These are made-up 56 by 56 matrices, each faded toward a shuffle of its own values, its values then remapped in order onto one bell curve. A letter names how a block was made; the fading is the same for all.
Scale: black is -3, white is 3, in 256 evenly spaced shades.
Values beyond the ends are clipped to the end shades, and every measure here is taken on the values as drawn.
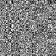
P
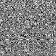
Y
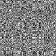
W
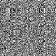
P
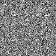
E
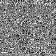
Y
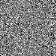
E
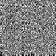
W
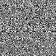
Y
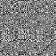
W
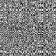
P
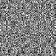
P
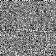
E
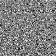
Y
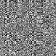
W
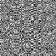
P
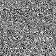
Y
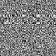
W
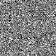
E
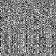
P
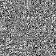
E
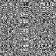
P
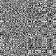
W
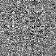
E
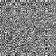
P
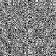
P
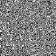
E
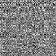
W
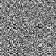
P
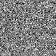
Y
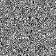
E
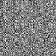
P
